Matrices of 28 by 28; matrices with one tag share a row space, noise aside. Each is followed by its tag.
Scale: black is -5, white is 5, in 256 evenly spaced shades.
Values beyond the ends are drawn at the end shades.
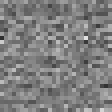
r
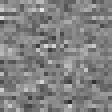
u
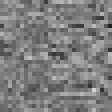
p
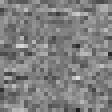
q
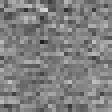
u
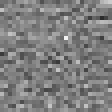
r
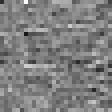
p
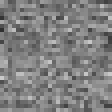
r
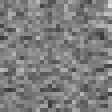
r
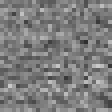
r
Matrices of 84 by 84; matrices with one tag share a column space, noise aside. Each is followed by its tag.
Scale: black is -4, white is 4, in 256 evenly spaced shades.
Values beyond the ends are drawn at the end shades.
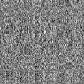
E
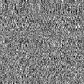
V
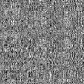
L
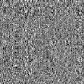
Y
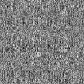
L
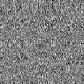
V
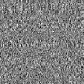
V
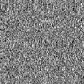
V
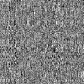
L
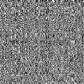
Y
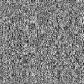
E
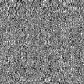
Y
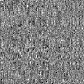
L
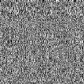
Y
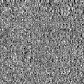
Y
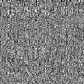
Y
